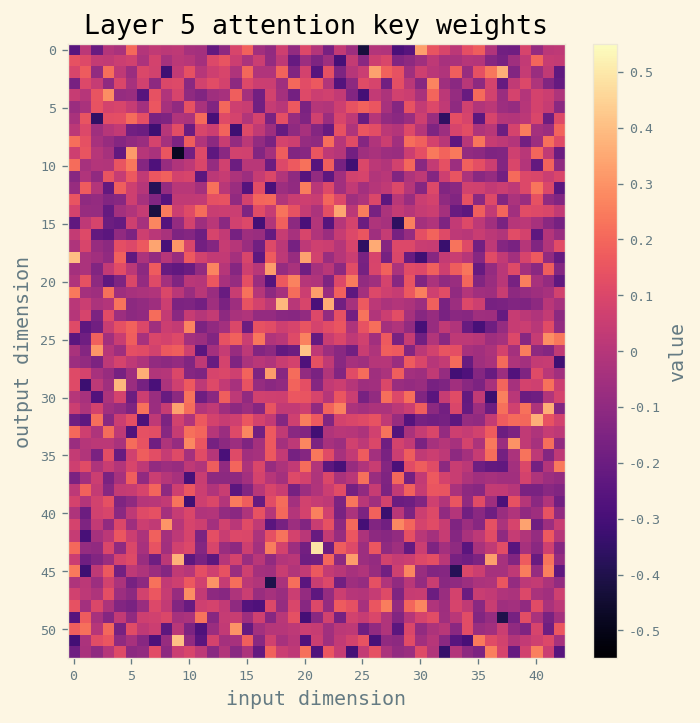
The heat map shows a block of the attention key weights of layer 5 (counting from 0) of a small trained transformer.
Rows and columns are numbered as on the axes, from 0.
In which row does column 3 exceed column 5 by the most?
33
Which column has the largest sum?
39
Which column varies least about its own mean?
13
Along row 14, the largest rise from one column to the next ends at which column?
8
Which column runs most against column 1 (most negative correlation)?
41
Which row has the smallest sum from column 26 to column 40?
28
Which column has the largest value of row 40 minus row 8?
21
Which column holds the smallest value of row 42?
1
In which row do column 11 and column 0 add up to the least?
51
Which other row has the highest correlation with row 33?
47
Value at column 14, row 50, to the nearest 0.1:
0.3
